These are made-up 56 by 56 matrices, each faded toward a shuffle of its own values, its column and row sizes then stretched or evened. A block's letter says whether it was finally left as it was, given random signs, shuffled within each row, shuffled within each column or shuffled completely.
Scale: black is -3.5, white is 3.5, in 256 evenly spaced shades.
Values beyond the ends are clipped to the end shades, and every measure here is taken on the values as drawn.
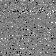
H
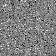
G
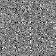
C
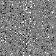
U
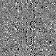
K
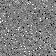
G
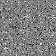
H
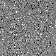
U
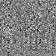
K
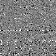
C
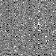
K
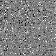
C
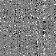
K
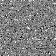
H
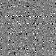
K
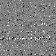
C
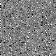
U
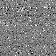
H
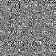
K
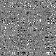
K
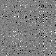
K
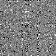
C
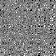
K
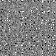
C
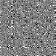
K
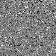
H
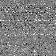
H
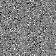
U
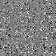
C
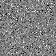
G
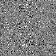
C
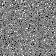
G
